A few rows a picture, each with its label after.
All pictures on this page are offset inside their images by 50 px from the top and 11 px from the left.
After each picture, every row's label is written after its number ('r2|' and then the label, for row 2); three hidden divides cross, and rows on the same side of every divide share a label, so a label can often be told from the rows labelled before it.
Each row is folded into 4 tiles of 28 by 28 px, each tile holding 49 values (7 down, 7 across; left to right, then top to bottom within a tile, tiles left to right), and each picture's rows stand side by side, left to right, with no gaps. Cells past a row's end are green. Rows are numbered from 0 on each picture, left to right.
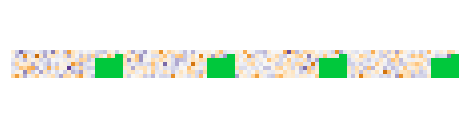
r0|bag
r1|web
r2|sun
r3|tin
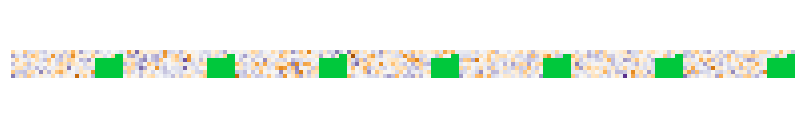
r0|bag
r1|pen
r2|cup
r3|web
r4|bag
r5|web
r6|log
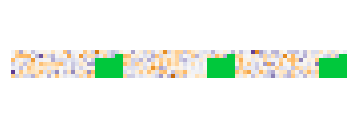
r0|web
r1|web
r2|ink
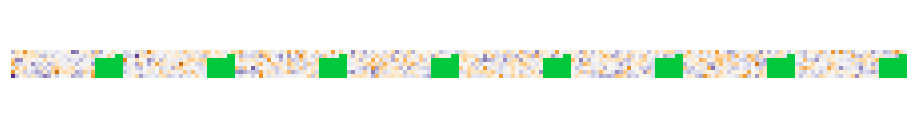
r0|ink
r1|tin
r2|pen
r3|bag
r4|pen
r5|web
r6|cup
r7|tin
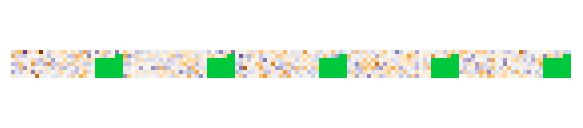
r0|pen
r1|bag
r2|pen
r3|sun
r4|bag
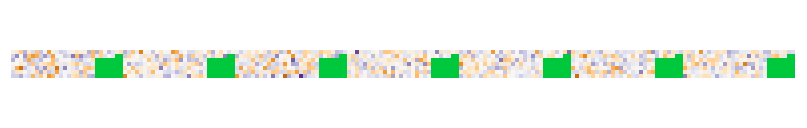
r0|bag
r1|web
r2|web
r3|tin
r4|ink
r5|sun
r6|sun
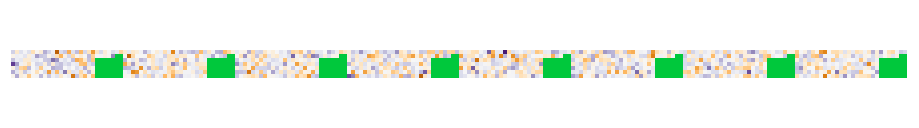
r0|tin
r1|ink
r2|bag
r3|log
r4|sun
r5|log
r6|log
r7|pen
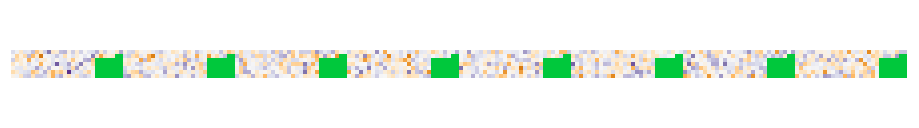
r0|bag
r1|log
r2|sun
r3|sun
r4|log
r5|log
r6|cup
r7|web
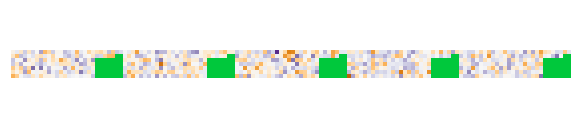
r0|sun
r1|log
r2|tin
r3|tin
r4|log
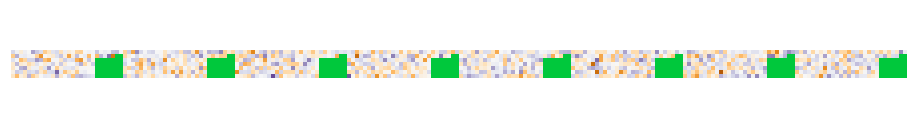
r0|cup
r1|sun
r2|sun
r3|log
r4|cup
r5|bag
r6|web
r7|web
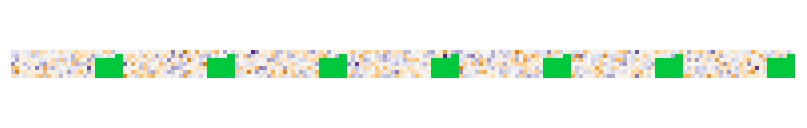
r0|pen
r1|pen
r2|log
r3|web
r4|pen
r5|web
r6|cup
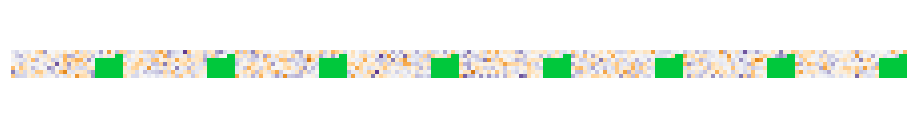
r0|pen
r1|sun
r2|web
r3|bag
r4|web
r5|bag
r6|web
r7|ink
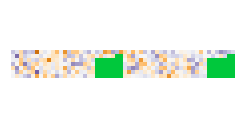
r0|pen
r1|sun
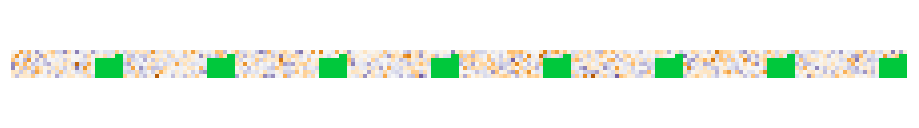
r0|sun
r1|pen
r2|ink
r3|web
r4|tin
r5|sun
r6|ink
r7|bag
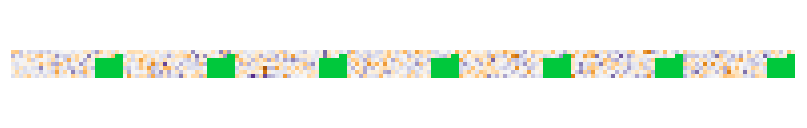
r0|bag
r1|sun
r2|web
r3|pen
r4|web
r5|cup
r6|bag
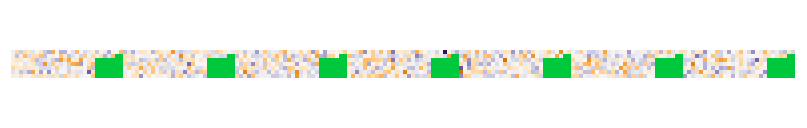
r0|bag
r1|web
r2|tin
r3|sun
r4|ink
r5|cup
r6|bag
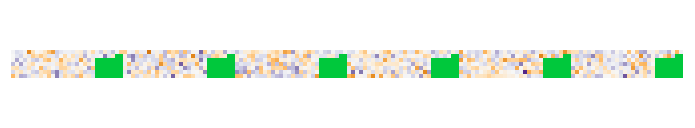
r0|cup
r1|pen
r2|cup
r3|cup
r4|log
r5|log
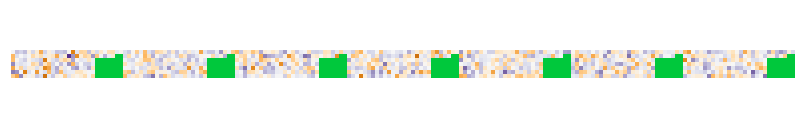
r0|pen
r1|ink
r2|sun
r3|ink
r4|cup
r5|log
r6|bag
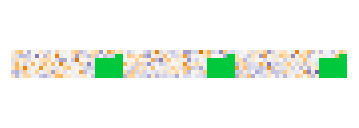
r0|tin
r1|ink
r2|pen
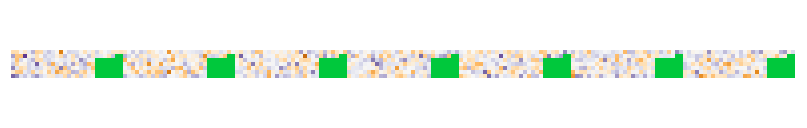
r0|log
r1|tin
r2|tin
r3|cup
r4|web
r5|web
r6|bag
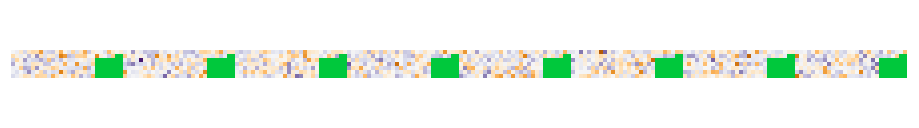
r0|pen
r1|web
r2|web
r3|tin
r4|bag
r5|tin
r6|pen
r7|cup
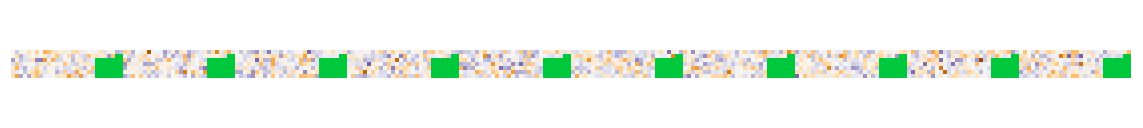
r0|cup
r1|log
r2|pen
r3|web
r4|tin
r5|sun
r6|log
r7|log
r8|tin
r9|pen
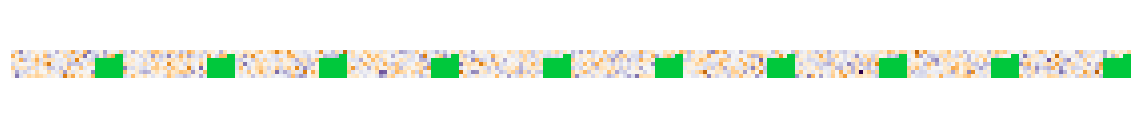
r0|pen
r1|ink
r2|web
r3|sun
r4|pen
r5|web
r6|sun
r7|log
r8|cup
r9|pen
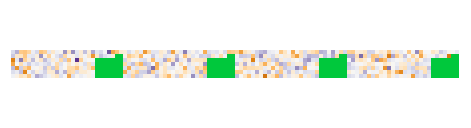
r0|ink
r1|ink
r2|bag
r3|bag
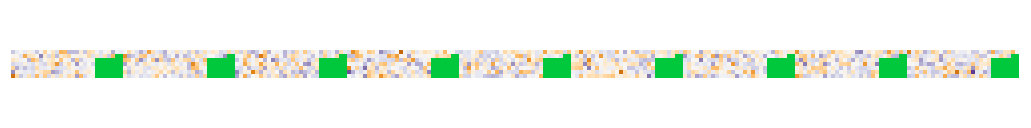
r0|cup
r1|tin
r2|bag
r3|pen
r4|web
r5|bag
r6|tin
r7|web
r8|log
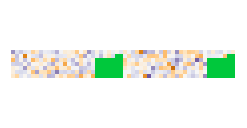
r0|cup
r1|sun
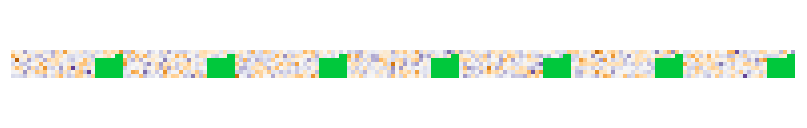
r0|tin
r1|ink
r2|cup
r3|cup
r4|web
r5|pen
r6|ink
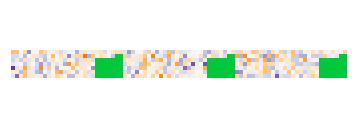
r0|log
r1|pen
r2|web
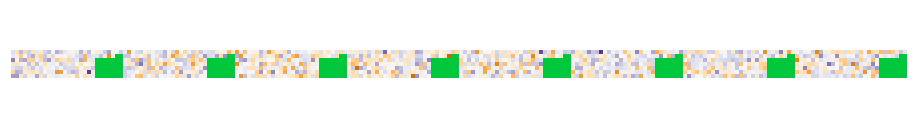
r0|log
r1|tin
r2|sun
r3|bag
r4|cup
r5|ink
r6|ink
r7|web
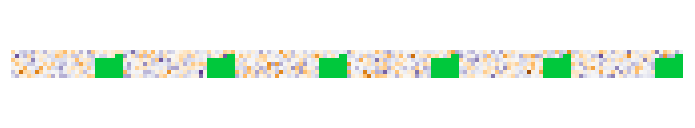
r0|tin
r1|log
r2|log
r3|bag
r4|tin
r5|web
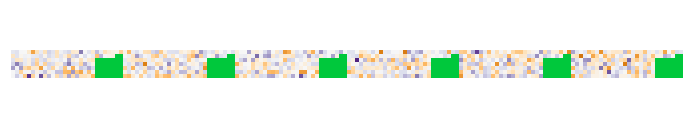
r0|web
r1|pen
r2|web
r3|ink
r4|tin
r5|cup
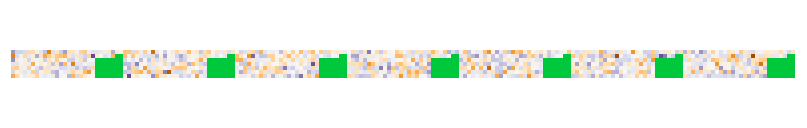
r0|cup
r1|tin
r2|web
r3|pen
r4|tin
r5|tin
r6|tin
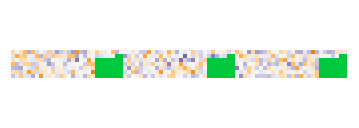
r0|ink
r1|tin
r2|ink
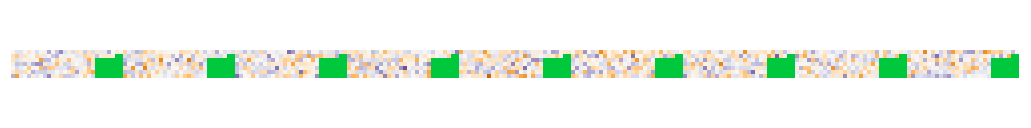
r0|ink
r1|pen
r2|log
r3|sun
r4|bag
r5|pen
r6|bag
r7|bag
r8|web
